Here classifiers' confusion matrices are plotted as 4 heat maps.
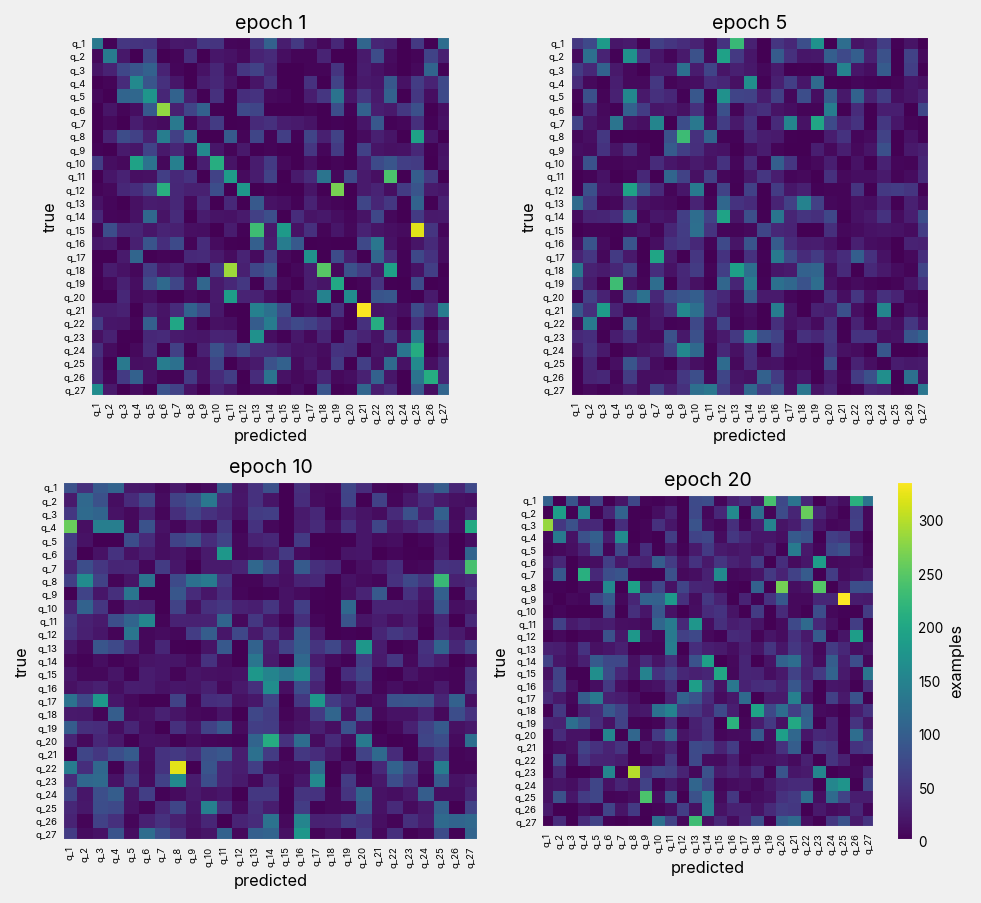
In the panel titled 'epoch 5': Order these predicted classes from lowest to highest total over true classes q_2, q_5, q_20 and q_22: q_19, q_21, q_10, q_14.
q_19, q_21, q_14, q_10
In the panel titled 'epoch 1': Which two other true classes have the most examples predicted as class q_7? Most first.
q_22, q_10
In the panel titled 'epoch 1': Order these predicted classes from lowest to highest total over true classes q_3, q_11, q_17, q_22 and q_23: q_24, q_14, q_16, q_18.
q_24, q_16, q_18, q_14
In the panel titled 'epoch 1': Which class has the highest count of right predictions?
q_21
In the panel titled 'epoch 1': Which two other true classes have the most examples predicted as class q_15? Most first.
q_16, q_25
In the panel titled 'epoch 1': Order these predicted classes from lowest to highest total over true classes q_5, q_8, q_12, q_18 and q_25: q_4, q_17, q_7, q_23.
q_17, q_4, q_7, q_23
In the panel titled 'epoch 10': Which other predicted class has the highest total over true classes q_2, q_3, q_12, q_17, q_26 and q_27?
q_16
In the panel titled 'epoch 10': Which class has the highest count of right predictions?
q_17
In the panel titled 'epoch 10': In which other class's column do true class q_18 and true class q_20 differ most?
q_14
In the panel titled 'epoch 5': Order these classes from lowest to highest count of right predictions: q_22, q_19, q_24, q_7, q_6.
q_22, q_6, q_24, q_19, q_7
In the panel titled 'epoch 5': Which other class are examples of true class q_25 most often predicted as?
q_12
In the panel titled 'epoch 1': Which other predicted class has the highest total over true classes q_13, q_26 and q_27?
q_25
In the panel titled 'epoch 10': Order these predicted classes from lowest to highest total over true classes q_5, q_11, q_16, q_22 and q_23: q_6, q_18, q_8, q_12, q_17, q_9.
q_18, q_12, q_9, q_6, q_17, q_8
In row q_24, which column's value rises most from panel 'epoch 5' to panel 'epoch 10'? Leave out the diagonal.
q_4
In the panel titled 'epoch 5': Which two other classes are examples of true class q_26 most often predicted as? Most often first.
q_24, q_15
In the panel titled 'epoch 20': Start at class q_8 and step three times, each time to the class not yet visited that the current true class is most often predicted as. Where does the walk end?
q_23
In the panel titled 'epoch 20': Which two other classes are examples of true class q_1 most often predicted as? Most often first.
q_19, q_26
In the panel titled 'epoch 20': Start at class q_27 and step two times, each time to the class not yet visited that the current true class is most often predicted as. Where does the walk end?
q_11
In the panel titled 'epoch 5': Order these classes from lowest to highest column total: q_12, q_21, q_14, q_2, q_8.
q_21, q_8, q_2, q_14, q_12
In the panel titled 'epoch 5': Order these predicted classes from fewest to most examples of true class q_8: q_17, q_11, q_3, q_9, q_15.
q_17, q_15, q_3, q_11, q_9
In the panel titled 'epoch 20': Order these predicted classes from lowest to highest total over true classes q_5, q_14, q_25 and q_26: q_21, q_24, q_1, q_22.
q_1, q_22, q_24, q_21
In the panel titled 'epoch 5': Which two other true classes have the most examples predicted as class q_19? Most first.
q_7, q_1
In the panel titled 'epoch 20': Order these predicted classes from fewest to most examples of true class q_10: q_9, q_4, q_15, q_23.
q_4, q_9, q_15, q_23
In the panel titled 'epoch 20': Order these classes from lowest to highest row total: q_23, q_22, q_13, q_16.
q_22, q_13, q_16, q_23
